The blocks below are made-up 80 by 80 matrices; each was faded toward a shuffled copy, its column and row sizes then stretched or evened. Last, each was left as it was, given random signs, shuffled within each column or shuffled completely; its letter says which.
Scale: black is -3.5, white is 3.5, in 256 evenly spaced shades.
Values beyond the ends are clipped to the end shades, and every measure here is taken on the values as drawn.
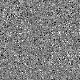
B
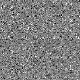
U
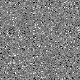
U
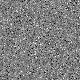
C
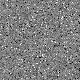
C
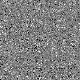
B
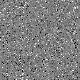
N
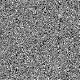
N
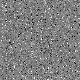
N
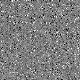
B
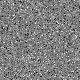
C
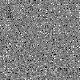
U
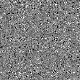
U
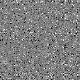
U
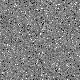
C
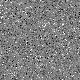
C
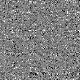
U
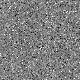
C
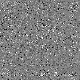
B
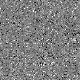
U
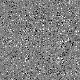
B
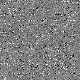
B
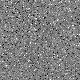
C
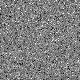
C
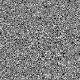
U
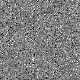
N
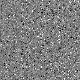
N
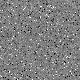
C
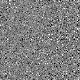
U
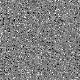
B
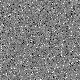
C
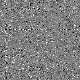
B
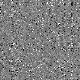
U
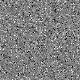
N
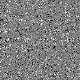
B
